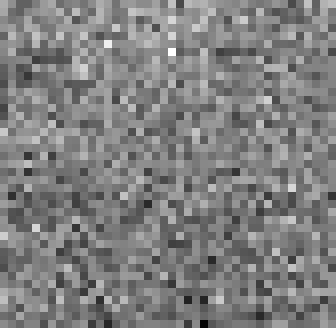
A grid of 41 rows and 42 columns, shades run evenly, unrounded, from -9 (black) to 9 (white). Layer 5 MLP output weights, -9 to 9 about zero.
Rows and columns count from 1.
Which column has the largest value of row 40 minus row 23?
8
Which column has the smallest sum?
30
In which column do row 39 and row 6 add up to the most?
14
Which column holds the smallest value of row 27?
33
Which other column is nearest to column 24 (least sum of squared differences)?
26
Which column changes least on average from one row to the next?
21
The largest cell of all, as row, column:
7, 22
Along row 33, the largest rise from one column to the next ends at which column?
38
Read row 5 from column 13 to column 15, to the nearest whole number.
-3 -1 -2
